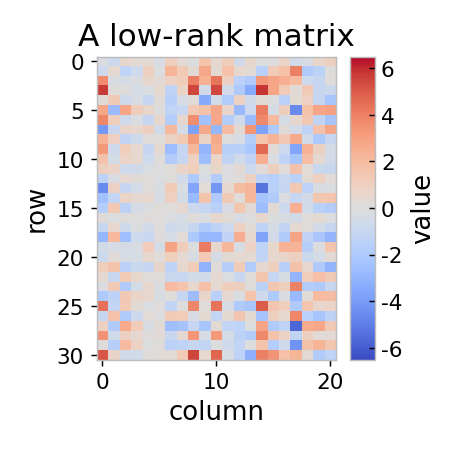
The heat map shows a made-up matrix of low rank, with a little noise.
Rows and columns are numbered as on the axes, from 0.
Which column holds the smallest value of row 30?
13
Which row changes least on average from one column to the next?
16
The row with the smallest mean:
18
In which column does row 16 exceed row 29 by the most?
17
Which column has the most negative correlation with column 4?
5
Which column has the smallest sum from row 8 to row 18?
9
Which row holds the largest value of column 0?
3
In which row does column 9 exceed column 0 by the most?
7
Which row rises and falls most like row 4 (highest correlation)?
21
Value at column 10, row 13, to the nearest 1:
-4
